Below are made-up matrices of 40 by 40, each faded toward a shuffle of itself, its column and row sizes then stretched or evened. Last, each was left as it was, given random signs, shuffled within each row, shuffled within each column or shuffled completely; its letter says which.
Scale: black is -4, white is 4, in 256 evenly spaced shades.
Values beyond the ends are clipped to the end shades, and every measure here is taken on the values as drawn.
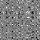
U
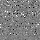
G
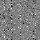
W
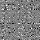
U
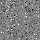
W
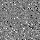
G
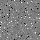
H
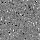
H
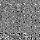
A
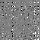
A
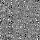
W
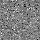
H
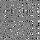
U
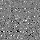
G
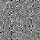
U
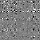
U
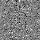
W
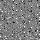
W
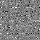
G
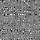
A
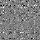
A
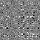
U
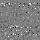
G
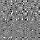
U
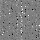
W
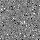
H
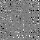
A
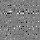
U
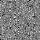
W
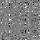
U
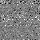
G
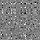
U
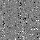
W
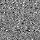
G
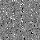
W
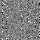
W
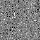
W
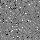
H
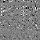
A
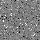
H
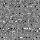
G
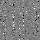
W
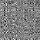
U
